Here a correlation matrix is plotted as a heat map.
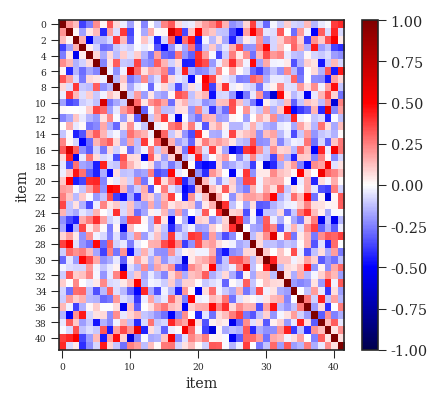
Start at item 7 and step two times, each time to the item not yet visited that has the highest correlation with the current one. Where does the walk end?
8
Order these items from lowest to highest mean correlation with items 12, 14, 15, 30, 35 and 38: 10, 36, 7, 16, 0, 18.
18, 0, 7, 10, 16, 36
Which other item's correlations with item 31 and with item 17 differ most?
9
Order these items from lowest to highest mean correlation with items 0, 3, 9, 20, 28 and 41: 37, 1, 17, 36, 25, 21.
37, 25, 36, 21, 17, 1
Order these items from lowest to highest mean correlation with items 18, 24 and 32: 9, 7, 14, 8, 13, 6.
14, 7, 13, 6, 8, 9
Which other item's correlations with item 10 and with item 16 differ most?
40
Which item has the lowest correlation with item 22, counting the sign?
39
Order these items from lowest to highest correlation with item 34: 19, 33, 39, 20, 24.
20, 39, 33, 24, 19
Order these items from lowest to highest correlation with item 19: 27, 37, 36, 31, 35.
37, 36, 31, 27, 35
